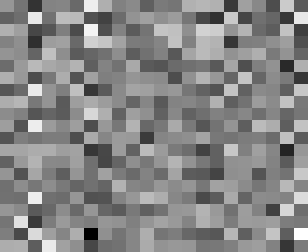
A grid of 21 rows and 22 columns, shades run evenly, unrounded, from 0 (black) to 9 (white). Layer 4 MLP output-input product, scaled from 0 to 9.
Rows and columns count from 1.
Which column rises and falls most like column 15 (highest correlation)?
16
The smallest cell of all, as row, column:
20, 7
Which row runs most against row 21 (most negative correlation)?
12
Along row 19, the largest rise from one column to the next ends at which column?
2
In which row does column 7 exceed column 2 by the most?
1
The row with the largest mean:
19
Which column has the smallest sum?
8
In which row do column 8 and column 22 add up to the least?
3
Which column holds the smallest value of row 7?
22
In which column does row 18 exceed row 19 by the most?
21
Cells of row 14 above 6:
2
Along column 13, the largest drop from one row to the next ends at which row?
5
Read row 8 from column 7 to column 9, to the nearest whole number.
2 3 5
